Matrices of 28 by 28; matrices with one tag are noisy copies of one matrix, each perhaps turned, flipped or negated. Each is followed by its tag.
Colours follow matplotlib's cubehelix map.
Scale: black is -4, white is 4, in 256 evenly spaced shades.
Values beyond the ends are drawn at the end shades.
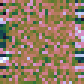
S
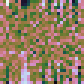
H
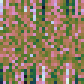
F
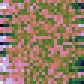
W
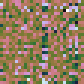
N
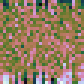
W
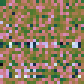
N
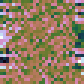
S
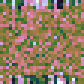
S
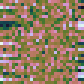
H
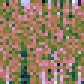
H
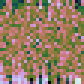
W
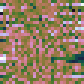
H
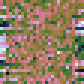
S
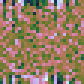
S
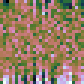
W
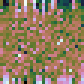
W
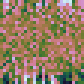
W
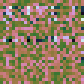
N
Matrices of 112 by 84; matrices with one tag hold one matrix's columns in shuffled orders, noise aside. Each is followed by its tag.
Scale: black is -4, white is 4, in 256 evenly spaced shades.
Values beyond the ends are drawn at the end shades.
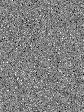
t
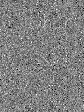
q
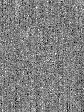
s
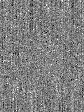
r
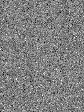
t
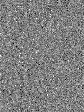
q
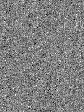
q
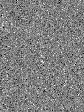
q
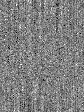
r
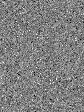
t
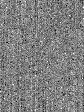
s
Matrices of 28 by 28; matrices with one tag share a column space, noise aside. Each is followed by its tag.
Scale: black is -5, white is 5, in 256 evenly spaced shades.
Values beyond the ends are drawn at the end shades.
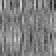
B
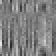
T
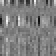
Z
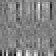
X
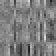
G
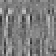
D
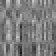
G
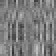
G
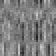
G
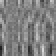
G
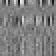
Z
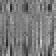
T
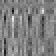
D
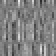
G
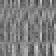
G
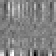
X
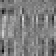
D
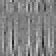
T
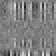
X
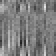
T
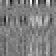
Z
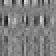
Z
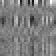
Z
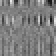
Z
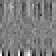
X
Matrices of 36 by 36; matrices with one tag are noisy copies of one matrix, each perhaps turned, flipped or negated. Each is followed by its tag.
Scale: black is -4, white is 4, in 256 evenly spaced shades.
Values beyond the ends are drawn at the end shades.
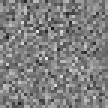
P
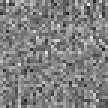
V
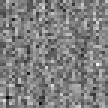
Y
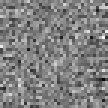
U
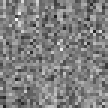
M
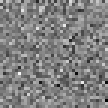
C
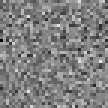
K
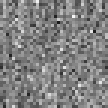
M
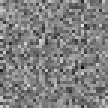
C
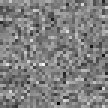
V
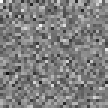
C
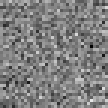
V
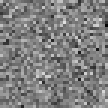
P
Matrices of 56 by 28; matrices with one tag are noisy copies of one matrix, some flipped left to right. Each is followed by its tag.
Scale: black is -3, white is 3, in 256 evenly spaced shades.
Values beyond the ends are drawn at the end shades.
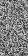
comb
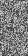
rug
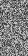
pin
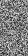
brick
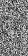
brick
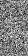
pin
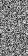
comb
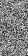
rug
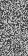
pin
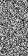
comb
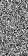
comb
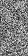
rug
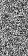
brick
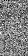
pin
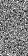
pin
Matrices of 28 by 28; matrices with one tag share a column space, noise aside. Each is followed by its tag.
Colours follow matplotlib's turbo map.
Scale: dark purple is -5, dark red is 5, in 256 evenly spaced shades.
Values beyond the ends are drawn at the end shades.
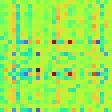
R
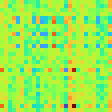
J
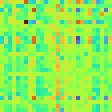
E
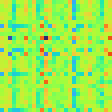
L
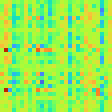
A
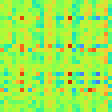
A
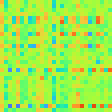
J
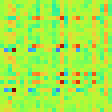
A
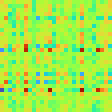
A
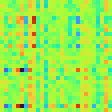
J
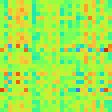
A
